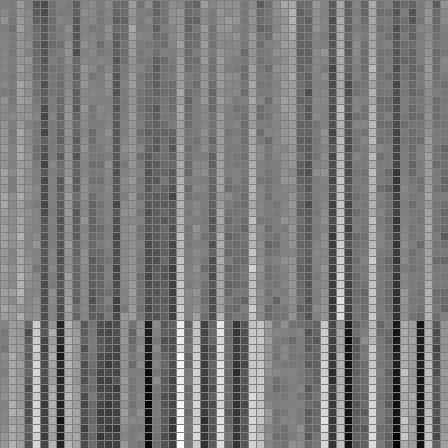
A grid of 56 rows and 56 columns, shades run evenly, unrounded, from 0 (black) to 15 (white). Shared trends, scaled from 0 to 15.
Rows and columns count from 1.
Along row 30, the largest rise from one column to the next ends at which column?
43
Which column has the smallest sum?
50
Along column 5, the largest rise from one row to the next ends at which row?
41
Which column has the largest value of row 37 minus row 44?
53
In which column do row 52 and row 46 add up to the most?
23
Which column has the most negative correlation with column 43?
12
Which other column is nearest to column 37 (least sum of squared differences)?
17
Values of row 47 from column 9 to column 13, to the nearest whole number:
10 9 5 6 4
